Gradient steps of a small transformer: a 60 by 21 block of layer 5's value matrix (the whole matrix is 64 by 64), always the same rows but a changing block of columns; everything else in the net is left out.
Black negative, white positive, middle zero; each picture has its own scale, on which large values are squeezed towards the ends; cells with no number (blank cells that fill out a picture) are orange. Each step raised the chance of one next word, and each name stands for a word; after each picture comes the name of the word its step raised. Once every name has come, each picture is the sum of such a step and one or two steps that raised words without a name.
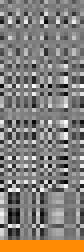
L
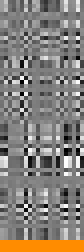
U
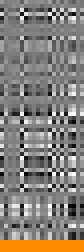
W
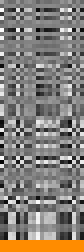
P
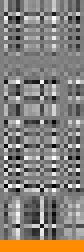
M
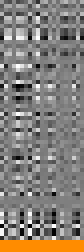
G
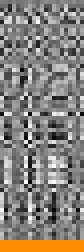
L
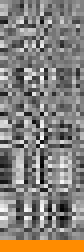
L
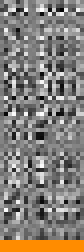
P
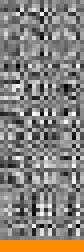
W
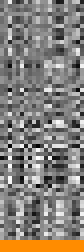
M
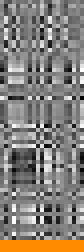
G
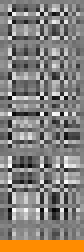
L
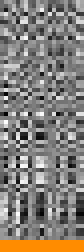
L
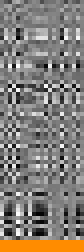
G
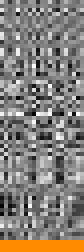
W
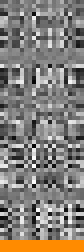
M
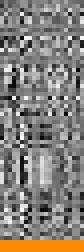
G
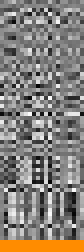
L
